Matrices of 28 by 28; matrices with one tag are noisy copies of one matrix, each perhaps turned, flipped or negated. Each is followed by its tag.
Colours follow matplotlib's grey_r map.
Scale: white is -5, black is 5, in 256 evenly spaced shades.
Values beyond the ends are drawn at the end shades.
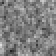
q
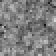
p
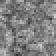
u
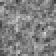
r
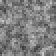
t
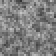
p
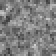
t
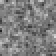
p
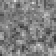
u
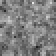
t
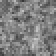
r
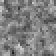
t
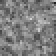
r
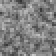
p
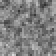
q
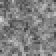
p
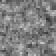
t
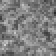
q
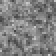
p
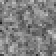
p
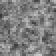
u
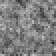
p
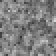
p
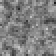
t
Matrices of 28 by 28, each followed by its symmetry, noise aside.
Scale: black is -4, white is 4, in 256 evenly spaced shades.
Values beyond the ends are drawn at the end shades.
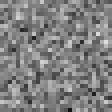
no symmetry.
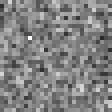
no symmetry.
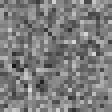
same after a half turn.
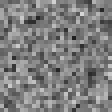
symmetric across the other diagonal.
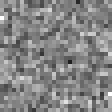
same after a half turn.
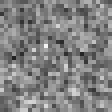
no symmetry.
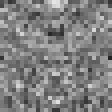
mirrored left to right.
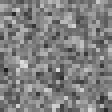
no symmetry.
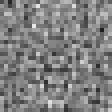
mirrored left to right.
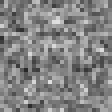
mirrored left to right.
